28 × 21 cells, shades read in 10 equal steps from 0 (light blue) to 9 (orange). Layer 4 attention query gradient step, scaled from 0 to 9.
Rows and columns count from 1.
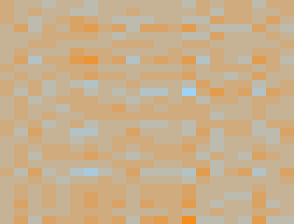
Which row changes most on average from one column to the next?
8
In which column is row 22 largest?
15
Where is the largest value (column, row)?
14, 28
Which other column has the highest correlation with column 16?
20
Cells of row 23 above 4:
5
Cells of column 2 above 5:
4
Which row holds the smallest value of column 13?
22
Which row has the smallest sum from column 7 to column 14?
12
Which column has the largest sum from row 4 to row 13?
6
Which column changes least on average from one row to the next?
1
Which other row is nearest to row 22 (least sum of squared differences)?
17
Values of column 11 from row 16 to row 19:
3 4 5 5
